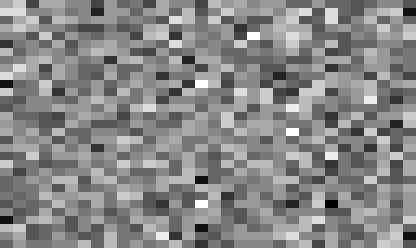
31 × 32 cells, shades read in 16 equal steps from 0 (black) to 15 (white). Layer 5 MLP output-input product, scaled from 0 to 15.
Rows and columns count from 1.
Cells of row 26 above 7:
15
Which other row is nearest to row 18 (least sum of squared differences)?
24
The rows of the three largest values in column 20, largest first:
5, 21, 16
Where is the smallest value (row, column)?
26, 26
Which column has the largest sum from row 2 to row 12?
2
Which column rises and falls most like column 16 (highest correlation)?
25
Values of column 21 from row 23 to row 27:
8 8 6 8 10
